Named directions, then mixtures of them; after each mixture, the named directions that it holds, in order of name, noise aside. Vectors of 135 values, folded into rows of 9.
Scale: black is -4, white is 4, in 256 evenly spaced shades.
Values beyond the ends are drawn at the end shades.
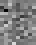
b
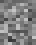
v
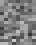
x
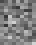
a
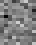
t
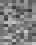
a, x.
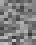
x.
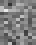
b, v.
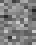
t, v.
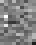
a, t.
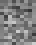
a, x.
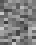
b, x.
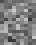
v.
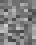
b, v.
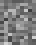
v, x.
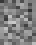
a, v.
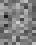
b, t.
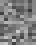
a, x.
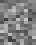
v.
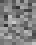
a.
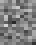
a.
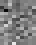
b.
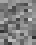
v.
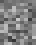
v.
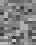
x.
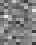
t.
